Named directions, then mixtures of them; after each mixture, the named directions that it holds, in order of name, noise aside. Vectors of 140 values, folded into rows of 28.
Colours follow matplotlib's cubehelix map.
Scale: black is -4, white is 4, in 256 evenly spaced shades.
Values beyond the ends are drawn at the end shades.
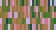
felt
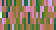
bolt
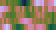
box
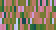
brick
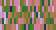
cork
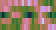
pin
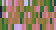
bolt, box.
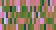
cork.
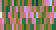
bolt, felt, pin.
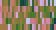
box, felt.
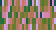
bolt, felt.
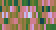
cork, pin.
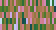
brick, felt.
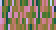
bolt, felt.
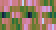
pin.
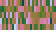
bolt, brick, felt.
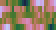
box.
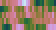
box.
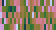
bolt, brick, cork.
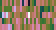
bolt, pin.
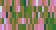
box, cork.
